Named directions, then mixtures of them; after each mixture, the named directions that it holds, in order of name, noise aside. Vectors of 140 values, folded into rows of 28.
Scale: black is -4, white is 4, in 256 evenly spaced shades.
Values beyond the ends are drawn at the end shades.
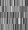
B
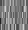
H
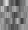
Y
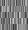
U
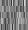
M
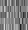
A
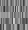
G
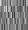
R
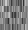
G, M, Y.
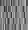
M, R.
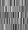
B, U.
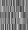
A, M, U.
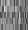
A, B, R.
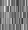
A, H, Y.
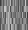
A, H.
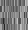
A, B, U.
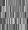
H, U.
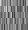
R.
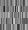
G.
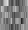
Y.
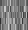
A, H.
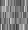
H, U, Y.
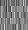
A, R, U.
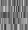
G.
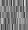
M.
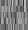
H, M.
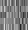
A.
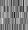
G, M, Y.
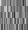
R.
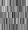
R, U, Y.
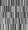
A, R, Y.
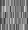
H, U.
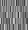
A, G, U.
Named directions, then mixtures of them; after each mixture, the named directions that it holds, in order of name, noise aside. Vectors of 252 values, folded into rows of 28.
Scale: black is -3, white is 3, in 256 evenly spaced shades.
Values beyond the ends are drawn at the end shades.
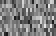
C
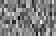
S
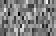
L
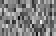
S.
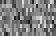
C.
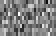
L.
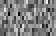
L.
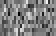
L.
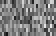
C.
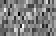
L.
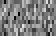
C, L.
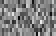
S.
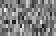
L, S.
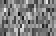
L.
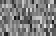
C.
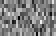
S.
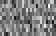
C.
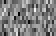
C, L.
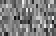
C.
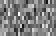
L.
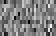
C, L.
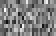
L, S.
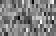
C, S.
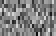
S.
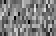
C, L.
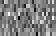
L, S.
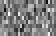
L.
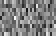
C, S.
